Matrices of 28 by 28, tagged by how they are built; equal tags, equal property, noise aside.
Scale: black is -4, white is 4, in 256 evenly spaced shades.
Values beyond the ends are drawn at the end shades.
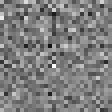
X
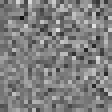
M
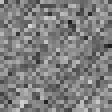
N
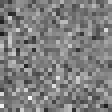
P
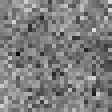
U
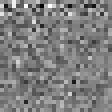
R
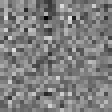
X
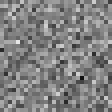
N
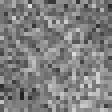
U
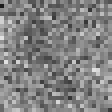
U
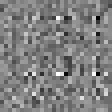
X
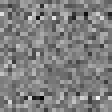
R
